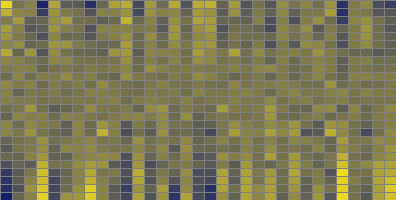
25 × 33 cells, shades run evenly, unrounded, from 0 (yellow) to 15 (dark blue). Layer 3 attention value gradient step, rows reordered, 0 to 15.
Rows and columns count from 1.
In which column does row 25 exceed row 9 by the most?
1
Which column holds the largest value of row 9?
29
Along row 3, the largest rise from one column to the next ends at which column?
12
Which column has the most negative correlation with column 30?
25
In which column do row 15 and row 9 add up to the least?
23
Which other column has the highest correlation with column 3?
14
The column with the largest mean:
18
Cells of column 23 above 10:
4
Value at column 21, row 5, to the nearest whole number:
9
